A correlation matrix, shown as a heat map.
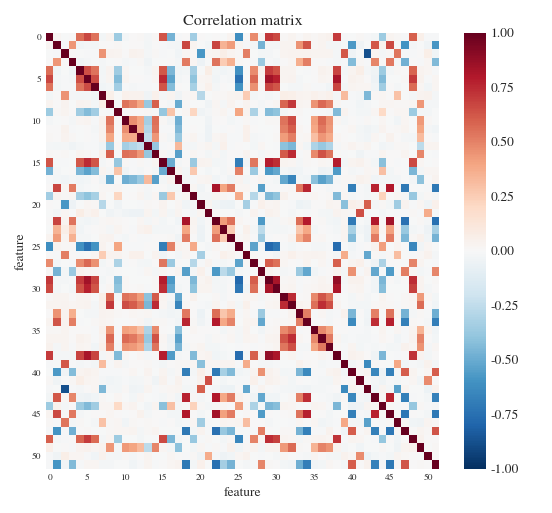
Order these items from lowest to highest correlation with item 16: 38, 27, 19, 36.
38, 27, 36, 19
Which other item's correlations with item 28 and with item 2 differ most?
42
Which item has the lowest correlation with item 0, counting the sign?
25
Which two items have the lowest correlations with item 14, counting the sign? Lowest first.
17, 13
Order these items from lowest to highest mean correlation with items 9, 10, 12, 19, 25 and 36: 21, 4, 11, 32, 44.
4, 21, 44, 11, 32
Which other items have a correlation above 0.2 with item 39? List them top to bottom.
2, 7, 26, 46
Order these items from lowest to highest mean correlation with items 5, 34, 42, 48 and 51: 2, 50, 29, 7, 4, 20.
2, 7, 50, 20, 4, 29
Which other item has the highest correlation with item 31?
32
